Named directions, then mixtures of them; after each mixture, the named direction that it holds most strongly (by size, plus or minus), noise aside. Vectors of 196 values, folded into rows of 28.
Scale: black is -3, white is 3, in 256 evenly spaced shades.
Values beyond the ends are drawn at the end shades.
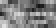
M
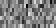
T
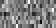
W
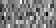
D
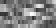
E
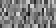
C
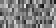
T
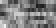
M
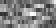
E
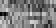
M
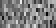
D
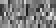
D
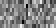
T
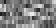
E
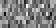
T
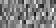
T
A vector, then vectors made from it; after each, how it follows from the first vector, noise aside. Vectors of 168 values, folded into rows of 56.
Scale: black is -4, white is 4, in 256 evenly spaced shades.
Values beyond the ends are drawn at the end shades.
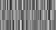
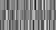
reversed, negated.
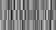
wrapped around.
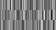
wrapped around, negated.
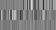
wrapped around, negated, partly zeroed.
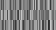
wrapped around, negated.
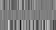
wrapped around, negated, partly zeroed.
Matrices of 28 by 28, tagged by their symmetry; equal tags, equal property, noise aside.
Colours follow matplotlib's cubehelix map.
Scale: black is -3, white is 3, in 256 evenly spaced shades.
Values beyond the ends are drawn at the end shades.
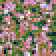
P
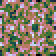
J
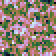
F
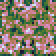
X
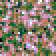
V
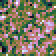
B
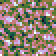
F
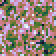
B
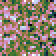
J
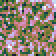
P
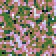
P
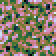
F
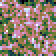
P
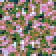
F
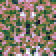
X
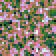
V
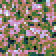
P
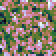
P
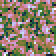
V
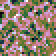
B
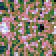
J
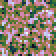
V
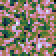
J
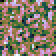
F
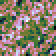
B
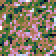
B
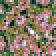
B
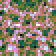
X
